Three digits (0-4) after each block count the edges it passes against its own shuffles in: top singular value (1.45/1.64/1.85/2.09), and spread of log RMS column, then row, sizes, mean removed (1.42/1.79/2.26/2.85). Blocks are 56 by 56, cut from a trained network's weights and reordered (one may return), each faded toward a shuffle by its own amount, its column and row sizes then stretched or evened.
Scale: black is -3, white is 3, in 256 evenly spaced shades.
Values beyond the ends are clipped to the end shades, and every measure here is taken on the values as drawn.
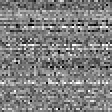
4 0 4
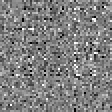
2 2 2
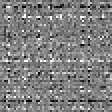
3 4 3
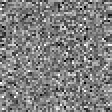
3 2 0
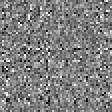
2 3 2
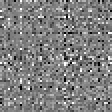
0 3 4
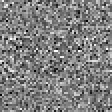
1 0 1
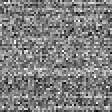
2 0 0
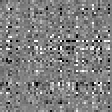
4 4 4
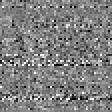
0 0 4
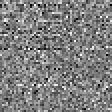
2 0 2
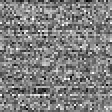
2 0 2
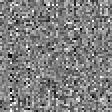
0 3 1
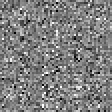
1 3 0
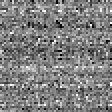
2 2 2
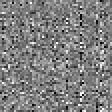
1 3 2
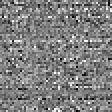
1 1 3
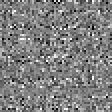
0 1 4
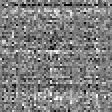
3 4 2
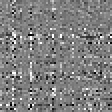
1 4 4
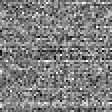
2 0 1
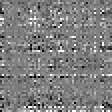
2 4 4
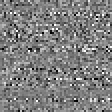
0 1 4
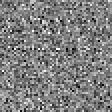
1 0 1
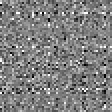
2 3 3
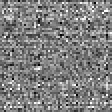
1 2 2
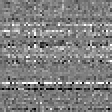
4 1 4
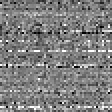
3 1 4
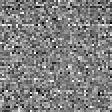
0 2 2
